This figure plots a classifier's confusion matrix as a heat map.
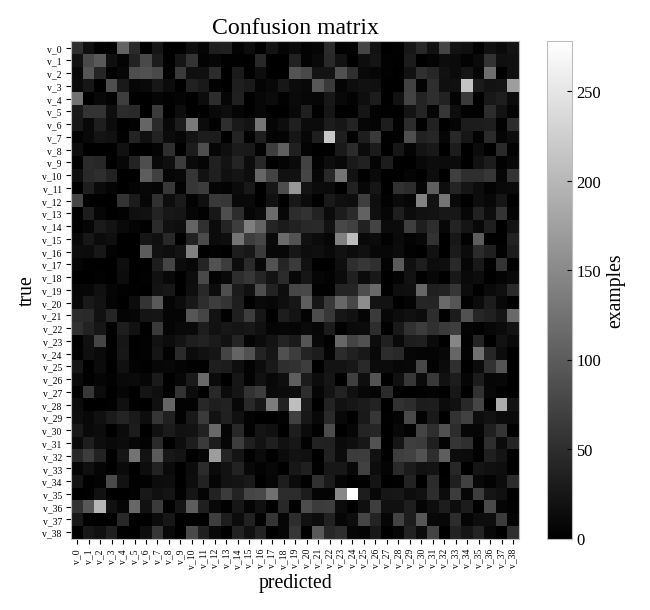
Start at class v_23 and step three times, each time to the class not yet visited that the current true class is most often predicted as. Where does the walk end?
v_37
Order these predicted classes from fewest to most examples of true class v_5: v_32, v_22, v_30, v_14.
v_14, v_22, v_30, v_32
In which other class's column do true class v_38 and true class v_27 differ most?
v_21
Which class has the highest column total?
v_19
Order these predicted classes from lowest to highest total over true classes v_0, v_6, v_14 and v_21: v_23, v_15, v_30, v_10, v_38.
v_30, v_23, v_38, v_15, v_10
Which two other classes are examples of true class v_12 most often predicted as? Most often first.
v_30, v_32
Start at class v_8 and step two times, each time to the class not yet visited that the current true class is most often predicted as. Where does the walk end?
v_11
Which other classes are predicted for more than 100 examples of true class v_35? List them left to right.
v_17, v_23, v_24
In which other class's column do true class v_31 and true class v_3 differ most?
v_34
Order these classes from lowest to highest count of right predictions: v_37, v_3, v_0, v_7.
v_7, v_0, v_37, v_3
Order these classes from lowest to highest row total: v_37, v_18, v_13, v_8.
v_18, v_8, v_37, v_13
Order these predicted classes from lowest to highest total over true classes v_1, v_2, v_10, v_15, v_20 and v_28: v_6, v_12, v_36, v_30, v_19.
v_30, v_12, v_36, v_6, v_19
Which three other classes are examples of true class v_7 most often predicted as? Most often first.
v_22, v_29, v_26
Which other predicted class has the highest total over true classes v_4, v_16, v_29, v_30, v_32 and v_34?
v_12
